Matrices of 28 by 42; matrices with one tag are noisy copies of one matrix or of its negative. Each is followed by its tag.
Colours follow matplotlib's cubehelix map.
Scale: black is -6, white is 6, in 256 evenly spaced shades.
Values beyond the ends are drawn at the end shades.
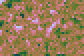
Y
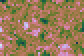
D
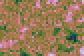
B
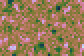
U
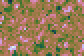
U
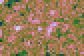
Y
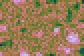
B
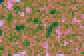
Y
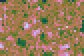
D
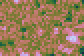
B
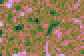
Y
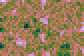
D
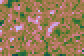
Y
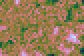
B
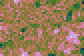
B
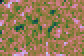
Y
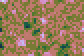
D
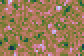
U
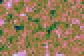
Y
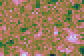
B
